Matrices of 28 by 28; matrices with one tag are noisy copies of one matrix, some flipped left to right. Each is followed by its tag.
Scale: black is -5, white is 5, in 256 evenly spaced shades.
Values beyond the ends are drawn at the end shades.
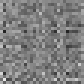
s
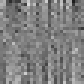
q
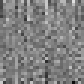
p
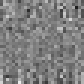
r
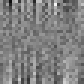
q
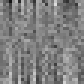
q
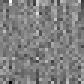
p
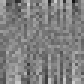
q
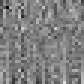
r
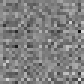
s
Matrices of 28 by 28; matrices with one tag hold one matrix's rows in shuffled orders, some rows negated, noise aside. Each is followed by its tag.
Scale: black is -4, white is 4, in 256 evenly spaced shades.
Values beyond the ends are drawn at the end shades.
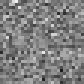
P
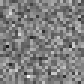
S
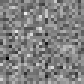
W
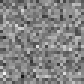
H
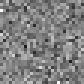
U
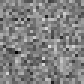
P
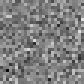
S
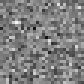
P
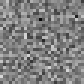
U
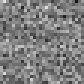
H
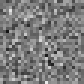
W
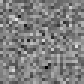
P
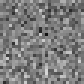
W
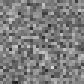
P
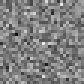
P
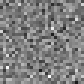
U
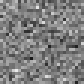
P
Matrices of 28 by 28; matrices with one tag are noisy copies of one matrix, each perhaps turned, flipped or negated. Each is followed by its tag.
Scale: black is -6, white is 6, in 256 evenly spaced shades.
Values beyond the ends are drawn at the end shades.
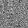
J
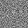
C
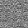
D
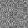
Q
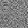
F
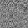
Q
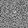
C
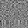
F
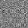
Q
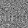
J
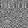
F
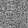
J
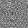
C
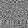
F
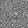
C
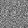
C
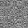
D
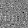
J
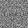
C
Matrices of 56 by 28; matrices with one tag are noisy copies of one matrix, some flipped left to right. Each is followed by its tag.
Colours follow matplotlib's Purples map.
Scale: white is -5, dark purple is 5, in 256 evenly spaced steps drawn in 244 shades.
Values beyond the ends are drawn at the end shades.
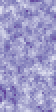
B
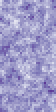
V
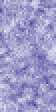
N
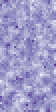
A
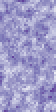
B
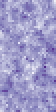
V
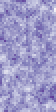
B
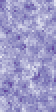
V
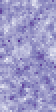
N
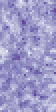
N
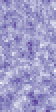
A
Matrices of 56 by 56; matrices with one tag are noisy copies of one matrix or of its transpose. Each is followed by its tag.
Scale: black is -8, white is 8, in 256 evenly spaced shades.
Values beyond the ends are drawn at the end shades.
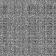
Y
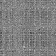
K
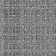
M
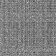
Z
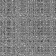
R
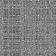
M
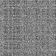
M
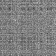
R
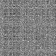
M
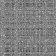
Y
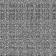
M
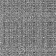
Z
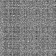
M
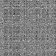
M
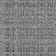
Y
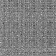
Z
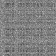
Y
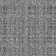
Y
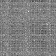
K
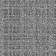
M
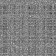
Y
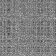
R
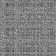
Y
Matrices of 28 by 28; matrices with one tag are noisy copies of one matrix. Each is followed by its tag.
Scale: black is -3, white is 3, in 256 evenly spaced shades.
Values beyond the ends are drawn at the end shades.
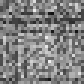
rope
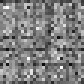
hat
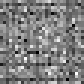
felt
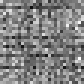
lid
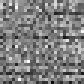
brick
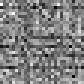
lid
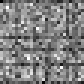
hat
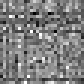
rope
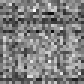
rope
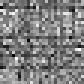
lid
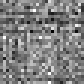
rope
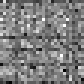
hat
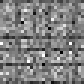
hat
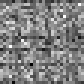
hat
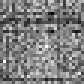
rope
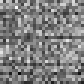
brick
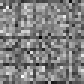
hat
